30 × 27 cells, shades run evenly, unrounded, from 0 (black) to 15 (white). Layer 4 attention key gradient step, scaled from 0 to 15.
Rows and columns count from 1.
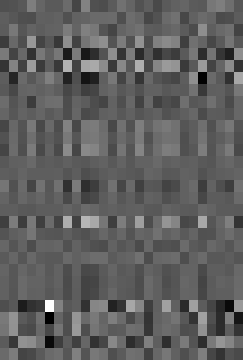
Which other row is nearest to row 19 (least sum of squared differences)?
6
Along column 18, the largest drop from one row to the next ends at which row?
5
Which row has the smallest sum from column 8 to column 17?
7
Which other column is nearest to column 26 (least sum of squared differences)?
14
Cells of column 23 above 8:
5
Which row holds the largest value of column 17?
29
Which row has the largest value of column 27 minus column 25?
26
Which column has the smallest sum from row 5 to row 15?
23
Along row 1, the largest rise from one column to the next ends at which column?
10
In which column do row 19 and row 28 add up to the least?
27
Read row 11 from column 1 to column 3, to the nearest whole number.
4 6 5
